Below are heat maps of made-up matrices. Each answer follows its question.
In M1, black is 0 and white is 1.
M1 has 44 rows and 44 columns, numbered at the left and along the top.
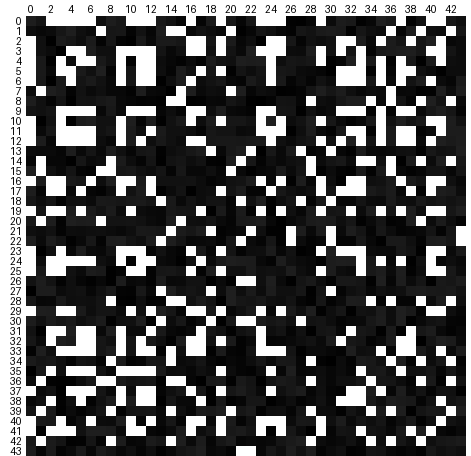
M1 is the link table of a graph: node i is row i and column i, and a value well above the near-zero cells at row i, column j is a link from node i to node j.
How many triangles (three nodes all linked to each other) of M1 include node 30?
6
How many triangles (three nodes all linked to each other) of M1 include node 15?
8
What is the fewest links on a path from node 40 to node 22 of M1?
5
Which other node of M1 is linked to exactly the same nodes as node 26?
node 43
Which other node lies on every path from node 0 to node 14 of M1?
node 33
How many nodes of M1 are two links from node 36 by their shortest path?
3
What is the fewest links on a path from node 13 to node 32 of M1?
6
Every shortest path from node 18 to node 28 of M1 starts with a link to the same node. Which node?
node 21
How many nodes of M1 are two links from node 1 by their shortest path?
5
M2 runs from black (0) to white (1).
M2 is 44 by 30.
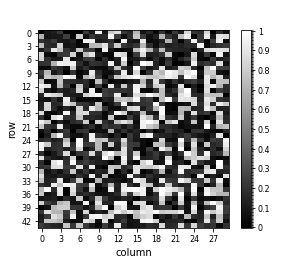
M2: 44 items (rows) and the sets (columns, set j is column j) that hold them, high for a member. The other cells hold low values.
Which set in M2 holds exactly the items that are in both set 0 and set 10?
25
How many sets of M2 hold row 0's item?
6
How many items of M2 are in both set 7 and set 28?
9
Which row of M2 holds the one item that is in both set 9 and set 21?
20
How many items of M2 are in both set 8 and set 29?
3
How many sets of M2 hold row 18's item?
11
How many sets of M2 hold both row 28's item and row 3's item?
3
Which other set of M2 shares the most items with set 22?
19
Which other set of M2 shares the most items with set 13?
24
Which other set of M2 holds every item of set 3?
16
